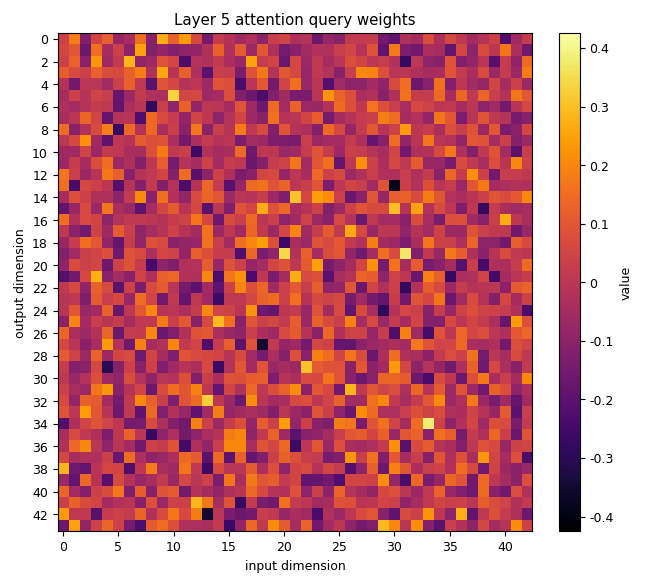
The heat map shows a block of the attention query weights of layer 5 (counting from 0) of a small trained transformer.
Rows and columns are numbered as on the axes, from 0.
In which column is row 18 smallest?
20
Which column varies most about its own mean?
13
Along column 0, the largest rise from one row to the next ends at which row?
16
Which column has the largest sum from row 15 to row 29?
23
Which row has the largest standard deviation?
21
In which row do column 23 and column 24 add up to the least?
39
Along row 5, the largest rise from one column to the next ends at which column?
10
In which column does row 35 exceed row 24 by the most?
29
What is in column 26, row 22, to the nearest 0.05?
0.1
